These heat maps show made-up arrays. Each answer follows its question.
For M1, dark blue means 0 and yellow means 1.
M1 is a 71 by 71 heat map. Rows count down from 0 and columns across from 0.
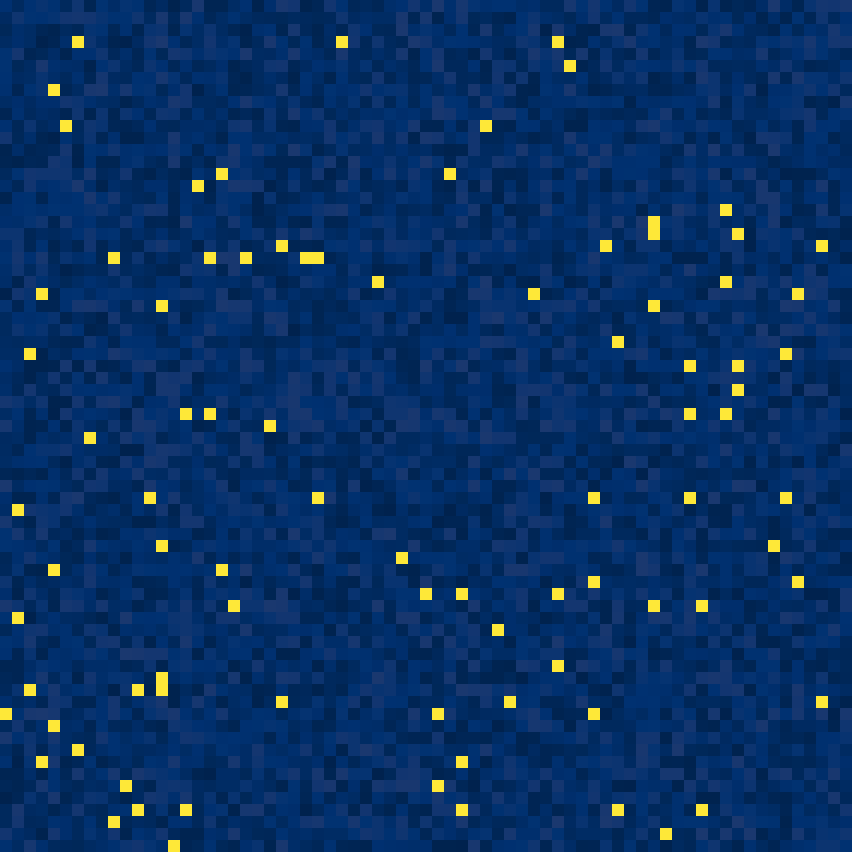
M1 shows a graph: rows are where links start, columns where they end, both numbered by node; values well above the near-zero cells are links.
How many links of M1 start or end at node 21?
5
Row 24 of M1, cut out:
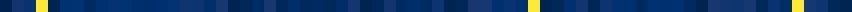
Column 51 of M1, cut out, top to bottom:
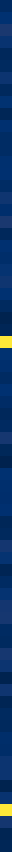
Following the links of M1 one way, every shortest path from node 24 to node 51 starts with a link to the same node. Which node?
node 3
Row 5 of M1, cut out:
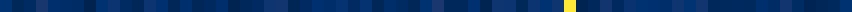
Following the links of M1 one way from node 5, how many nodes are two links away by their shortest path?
2
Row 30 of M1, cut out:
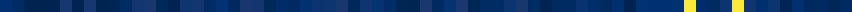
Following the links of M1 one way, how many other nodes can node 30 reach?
5
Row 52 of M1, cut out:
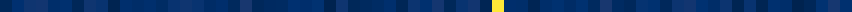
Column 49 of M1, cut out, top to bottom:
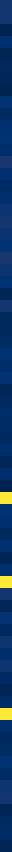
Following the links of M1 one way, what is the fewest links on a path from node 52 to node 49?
2
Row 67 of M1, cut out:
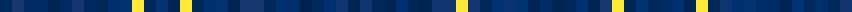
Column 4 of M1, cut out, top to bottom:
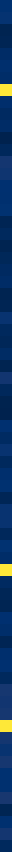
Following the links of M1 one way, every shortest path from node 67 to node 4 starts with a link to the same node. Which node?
node 58
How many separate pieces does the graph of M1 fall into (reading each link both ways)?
6
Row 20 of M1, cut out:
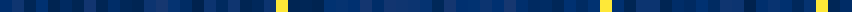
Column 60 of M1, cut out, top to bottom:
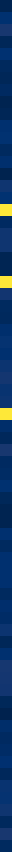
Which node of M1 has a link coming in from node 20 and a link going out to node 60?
node 23
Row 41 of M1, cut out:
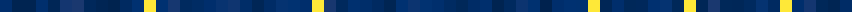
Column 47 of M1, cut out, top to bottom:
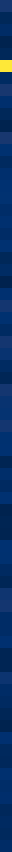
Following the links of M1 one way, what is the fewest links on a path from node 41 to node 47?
4
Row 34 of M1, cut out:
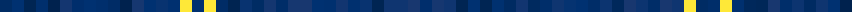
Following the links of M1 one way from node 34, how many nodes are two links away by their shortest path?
5
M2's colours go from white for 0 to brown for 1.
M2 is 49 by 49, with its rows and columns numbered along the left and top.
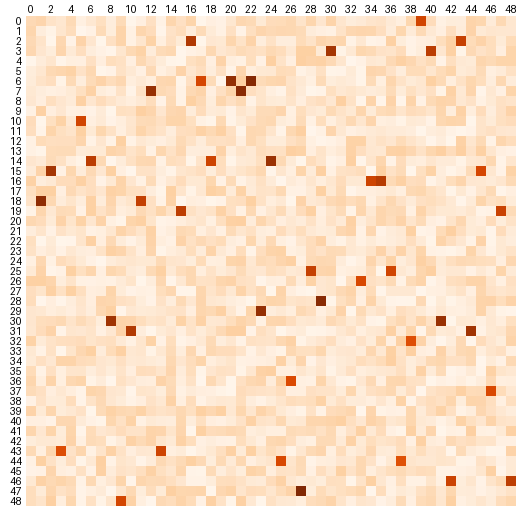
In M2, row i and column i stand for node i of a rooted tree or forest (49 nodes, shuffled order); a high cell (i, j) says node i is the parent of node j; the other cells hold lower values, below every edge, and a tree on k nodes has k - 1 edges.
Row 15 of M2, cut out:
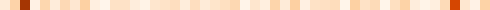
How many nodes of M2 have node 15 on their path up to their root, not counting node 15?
12
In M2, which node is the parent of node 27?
47
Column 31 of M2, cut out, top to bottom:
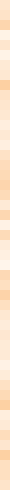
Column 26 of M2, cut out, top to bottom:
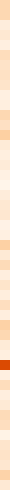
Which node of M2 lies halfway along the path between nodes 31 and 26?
25
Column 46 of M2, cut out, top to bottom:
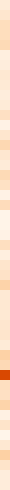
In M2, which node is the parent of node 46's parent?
44
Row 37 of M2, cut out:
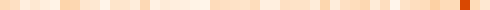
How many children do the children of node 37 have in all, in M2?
2
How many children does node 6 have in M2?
3
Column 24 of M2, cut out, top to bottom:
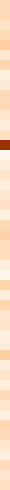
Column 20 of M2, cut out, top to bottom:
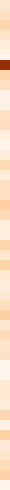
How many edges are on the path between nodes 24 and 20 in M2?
3
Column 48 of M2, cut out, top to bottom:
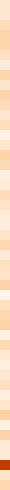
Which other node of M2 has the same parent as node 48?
42
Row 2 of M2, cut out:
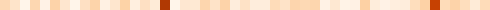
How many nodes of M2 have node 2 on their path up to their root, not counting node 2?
10
